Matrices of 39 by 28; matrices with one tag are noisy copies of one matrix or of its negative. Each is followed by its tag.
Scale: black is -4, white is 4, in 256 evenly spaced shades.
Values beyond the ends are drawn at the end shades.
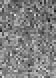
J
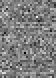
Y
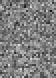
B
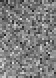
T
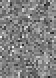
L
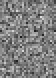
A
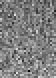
J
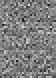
Y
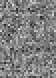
A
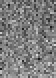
J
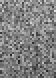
J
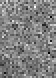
T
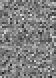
Y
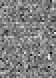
Y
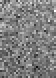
J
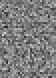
Y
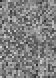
L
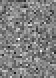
B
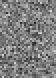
B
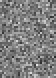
L
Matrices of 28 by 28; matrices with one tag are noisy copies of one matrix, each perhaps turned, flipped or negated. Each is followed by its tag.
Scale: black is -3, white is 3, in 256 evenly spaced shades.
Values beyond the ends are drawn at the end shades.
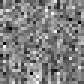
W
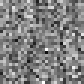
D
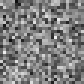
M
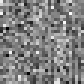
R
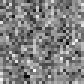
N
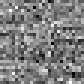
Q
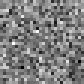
M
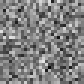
M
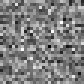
Q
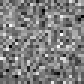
M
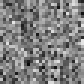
Q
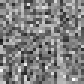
Q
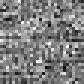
N
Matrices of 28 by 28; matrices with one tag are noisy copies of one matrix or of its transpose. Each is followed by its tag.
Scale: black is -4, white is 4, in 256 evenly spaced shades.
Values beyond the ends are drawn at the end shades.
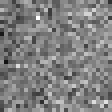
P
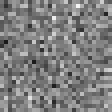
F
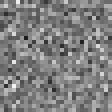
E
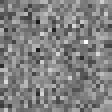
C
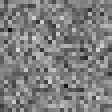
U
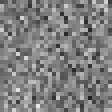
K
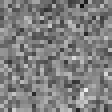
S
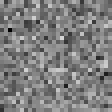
U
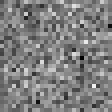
C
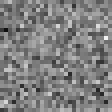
K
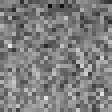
P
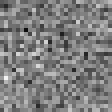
F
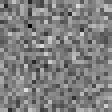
F
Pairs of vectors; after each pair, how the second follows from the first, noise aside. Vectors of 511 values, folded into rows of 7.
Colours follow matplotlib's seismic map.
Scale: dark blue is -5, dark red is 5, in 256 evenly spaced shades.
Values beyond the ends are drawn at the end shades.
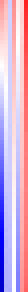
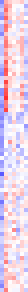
wrapped around, negated, shrunk.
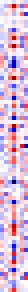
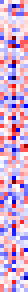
sign-scrambled.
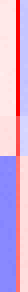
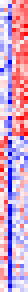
reversed, negated.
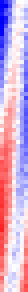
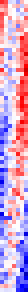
reversed.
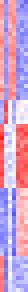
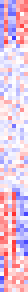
negated, partly zeroed.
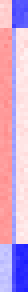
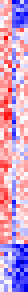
copied.
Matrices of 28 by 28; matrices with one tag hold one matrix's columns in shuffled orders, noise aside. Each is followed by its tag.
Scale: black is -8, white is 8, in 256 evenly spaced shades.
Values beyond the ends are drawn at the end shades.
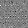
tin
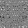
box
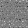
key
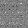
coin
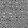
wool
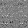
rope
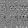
box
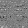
box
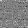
key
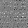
wool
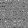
key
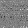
box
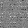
wool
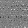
box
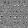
tin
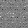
wool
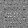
wool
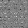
wool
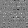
wool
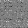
key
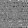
key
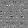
tin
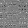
coin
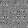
tin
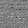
wool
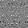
rope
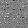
wool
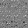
rope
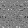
box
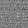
wool
